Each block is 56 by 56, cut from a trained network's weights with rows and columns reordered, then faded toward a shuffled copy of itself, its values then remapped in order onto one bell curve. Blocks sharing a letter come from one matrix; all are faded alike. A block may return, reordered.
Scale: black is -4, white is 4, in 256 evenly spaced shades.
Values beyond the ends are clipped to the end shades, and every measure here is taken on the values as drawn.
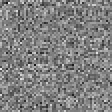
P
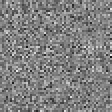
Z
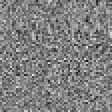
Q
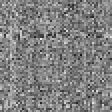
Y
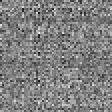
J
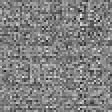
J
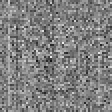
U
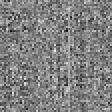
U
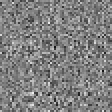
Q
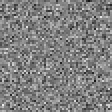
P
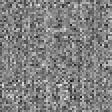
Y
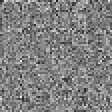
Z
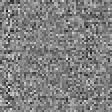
J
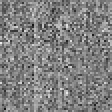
Y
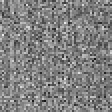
Y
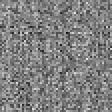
Y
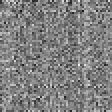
Y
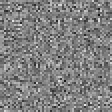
Z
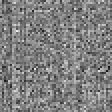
Y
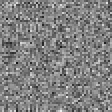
Q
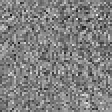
P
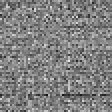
J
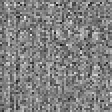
Y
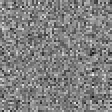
Z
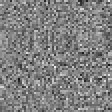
Z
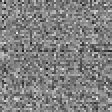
J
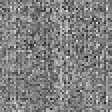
U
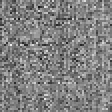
Y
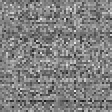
J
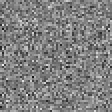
P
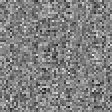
Q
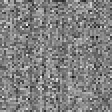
Y
